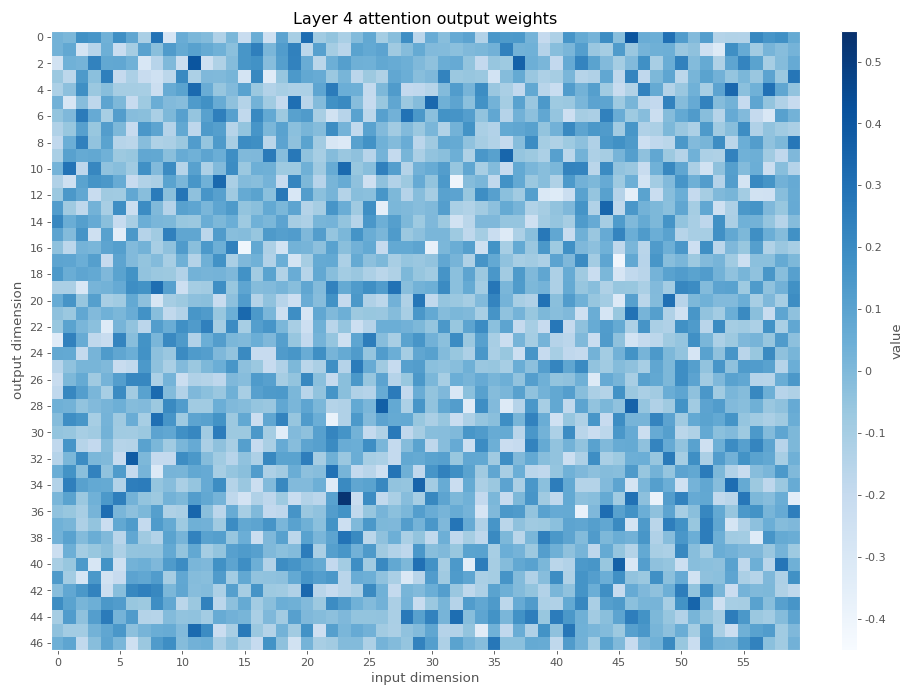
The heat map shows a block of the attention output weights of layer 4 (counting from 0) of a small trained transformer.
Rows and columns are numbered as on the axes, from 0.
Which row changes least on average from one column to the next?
14
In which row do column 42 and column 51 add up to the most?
43
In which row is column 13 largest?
11
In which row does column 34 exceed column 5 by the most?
40
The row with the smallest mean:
3
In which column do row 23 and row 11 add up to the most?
13
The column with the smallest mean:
0
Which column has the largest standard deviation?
46
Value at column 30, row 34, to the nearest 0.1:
-0.1
